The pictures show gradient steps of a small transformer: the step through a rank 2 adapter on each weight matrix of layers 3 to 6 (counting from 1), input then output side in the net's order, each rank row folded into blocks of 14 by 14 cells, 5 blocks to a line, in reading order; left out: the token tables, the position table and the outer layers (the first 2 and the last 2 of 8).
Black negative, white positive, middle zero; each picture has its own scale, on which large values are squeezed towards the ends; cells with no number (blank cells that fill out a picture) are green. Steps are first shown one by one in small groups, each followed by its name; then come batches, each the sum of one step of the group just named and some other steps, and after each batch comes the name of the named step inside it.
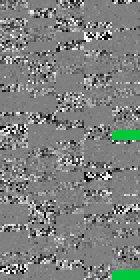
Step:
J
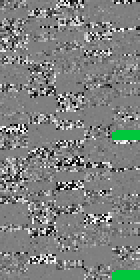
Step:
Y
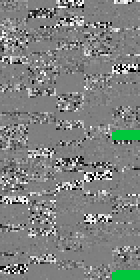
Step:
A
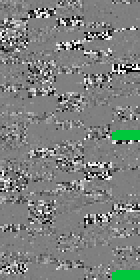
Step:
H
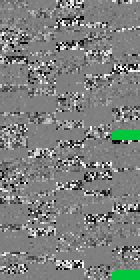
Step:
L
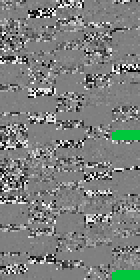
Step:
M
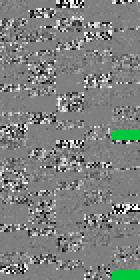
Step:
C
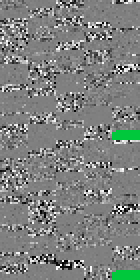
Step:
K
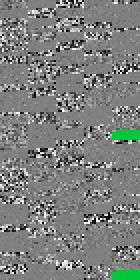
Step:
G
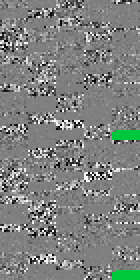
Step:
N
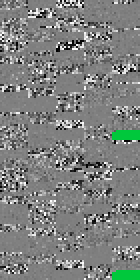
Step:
A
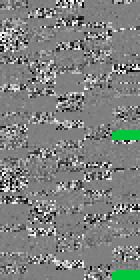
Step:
H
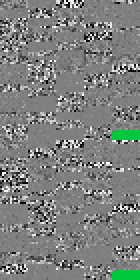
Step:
K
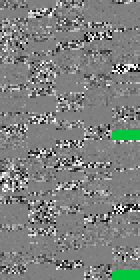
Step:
K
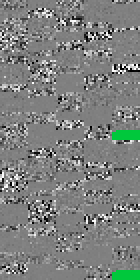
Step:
H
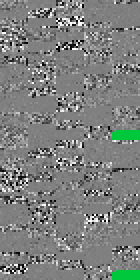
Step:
G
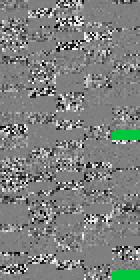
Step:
Y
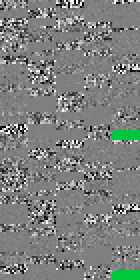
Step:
C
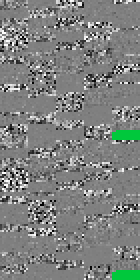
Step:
K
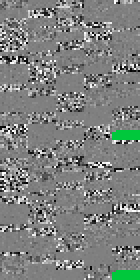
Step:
G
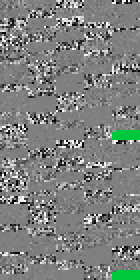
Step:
G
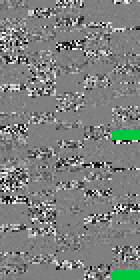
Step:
G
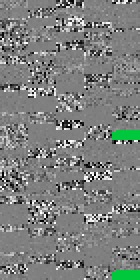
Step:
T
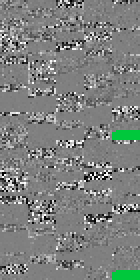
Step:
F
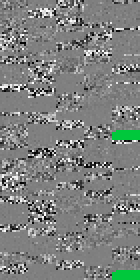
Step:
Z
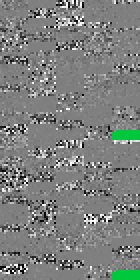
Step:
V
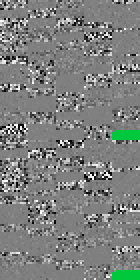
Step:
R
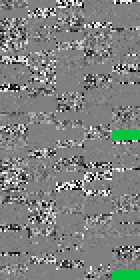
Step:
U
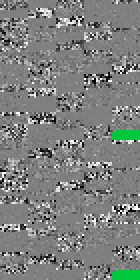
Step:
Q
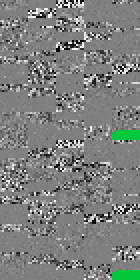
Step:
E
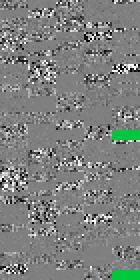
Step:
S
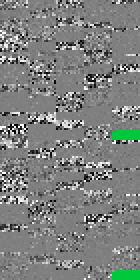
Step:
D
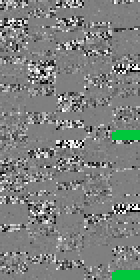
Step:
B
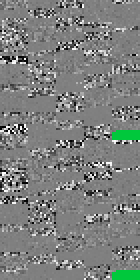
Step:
R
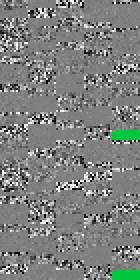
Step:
U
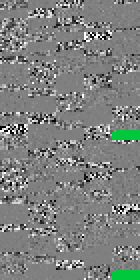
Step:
Q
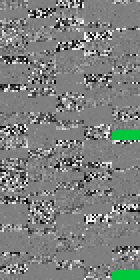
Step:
E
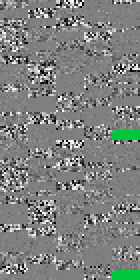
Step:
B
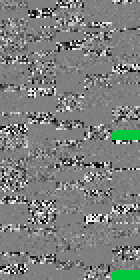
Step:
T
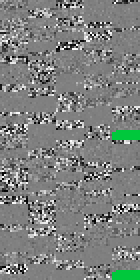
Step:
F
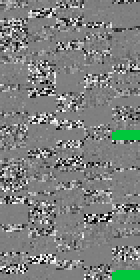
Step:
B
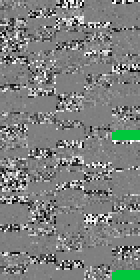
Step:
V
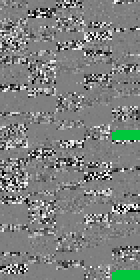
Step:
F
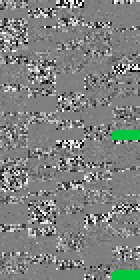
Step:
B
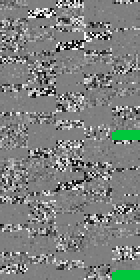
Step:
E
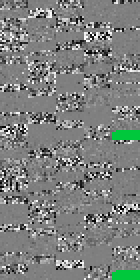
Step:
Q
